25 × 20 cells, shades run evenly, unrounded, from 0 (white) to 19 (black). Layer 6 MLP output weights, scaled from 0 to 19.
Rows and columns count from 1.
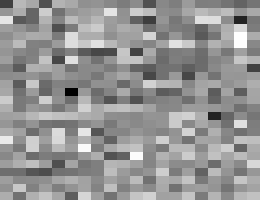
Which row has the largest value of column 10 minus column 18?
20
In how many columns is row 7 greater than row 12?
11
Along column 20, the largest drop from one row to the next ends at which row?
10
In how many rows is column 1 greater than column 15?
11
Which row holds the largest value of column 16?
5
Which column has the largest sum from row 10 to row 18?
6
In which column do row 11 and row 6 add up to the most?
4
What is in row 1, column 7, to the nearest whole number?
8
